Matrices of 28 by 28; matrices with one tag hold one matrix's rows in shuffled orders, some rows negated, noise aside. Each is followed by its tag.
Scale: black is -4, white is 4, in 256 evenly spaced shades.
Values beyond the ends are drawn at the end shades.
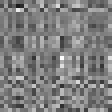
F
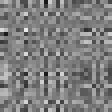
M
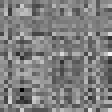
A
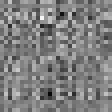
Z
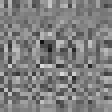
Z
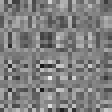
Z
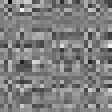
A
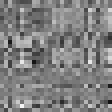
A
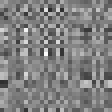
M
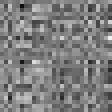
A
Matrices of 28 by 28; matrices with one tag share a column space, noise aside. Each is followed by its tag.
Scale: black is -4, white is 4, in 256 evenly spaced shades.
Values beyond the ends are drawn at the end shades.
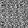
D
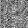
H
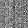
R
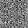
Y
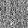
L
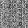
D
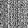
D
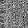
D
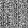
D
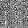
Y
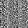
Y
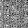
H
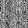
L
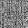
L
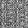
D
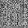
D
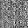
Y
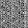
R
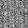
H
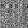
D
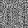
D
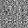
H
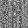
H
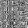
L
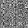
D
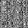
L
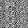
R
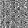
Y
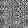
Y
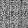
H
